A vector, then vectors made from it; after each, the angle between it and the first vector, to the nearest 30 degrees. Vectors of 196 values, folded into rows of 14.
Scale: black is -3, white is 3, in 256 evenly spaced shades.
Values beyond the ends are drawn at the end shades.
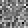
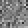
30 degrees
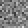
60 degrees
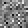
90 degrees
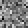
120 degrees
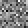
120 degrees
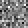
30 degrees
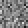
150 degrees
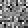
150 degrees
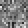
60 degrees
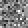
120 degrees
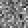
60 degrees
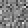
150 degrees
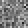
30 degrees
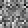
150 degrees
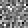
30 degrees
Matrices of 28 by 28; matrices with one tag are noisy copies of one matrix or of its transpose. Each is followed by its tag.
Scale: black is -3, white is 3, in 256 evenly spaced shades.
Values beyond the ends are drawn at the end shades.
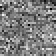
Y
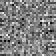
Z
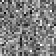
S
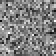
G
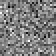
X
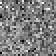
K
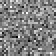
X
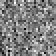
Y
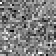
S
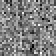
Z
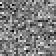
S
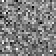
K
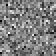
G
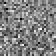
X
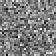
X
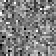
Y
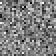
K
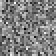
Y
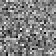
X
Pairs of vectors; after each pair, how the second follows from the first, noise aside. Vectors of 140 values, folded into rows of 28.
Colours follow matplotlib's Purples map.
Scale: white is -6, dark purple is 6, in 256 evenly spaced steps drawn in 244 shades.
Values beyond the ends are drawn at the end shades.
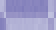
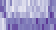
negated, scaled up.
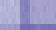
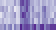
scaled up.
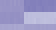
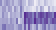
negated, scaled up.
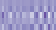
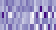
scaled up.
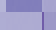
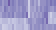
wrapped around, negated.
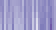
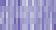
wrapped around, negated.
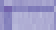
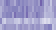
reversed, negated.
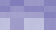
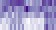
scaled up.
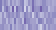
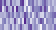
scaled up.
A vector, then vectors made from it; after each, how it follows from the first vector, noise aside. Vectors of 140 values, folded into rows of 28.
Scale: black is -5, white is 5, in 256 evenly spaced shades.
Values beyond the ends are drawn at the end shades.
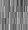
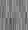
wrapped around, shrunk.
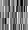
scaled up.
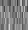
sign-scrambled.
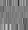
reversed, negated, partly zeroed.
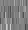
reversed, negated, partly zeroed.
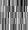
scaled up.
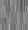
shrunk.
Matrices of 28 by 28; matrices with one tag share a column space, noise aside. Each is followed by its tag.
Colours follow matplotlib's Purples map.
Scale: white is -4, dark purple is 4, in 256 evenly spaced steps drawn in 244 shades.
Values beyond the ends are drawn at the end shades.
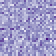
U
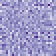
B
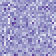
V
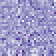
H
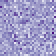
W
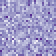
H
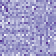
V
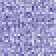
V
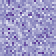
W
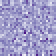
H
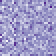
V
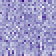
B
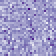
U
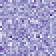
W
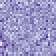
U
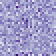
V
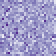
W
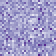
U
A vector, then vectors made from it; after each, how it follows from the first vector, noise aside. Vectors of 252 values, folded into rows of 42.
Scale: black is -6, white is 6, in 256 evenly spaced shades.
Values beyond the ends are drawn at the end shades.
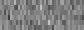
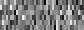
wrapped around, scaled up.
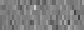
reversed, partly zeroed.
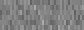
reversed, shrunk.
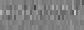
reversed, negated, partly zeroed.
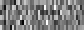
wrapped around, scaled up.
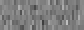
reversed, negated, partly zeroed.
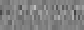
reversed, partly zeroed.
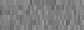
reversed, shrunk.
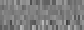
reversed, partly zeroed.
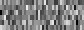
wrapped around, negated, scaled up.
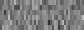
sign-scrambled.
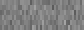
reversed, shrunk.
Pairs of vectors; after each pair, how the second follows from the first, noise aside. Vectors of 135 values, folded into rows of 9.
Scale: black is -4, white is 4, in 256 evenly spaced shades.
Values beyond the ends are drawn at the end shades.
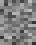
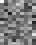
reversed, negated.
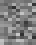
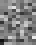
negated.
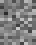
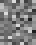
negated.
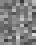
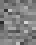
wrapped around, negated, partly zeroed.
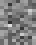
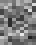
sign-scrambled.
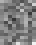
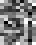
scaled up.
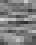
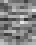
negated.
